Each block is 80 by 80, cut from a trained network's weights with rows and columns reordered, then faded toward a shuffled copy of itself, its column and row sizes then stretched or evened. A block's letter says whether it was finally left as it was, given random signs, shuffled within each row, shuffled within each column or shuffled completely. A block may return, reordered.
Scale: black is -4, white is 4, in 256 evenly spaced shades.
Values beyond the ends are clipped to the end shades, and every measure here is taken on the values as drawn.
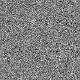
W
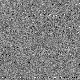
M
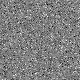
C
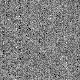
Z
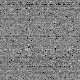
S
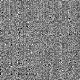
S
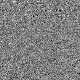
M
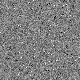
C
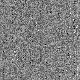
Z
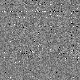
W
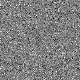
Z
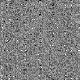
S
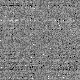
S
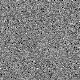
M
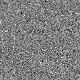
M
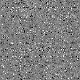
S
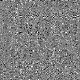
S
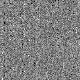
Z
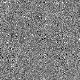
W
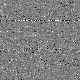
M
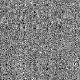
S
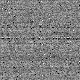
S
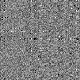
S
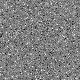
C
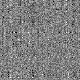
S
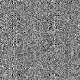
S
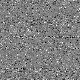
M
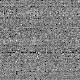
S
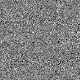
W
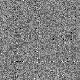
S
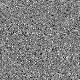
M
